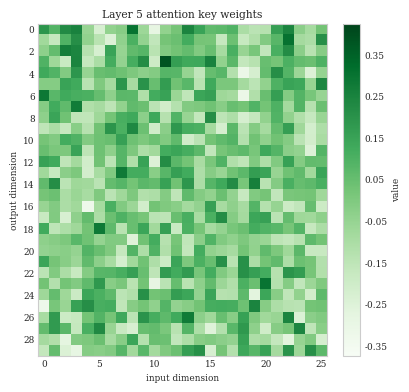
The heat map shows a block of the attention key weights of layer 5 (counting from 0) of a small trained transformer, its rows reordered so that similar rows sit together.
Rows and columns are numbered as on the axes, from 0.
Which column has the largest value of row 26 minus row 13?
1
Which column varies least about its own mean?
17
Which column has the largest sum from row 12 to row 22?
19
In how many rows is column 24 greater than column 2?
13
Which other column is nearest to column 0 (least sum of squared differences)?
21
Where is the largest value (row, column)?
3, 11
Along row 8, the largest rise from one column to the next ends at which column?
15
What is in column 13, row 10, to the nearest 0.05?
-0.2
